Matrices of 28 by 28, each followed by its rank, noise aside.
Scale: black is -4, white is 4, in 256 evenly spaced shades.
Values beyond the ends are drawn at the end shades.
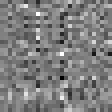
three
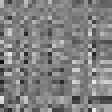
two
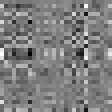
two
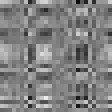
one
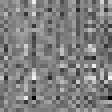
three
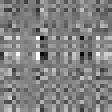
two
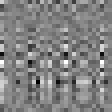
two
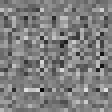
four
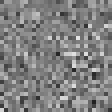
six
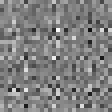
four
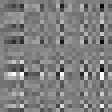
one
